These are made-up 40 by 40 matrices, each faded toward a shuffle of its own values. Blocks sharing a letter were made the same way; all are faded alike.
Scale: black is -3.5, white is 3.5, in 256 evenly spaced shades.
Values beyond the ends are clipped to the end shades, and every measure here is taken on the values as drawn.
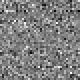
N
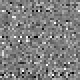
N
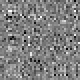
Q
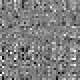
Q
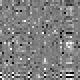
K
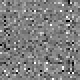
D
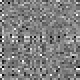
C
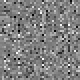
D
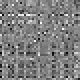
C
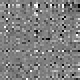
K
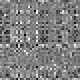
C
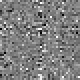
D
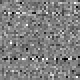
N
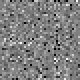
D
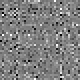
Q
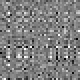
C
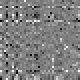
K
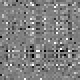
K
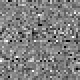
N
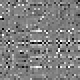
K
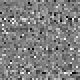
N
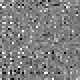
D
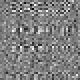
C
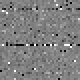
N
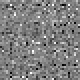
D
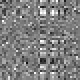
C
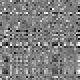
C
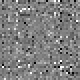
D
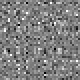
Q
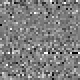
N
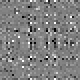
K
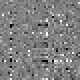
D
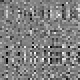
C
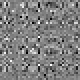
C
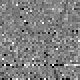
N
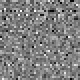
N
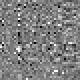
Q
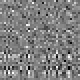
C
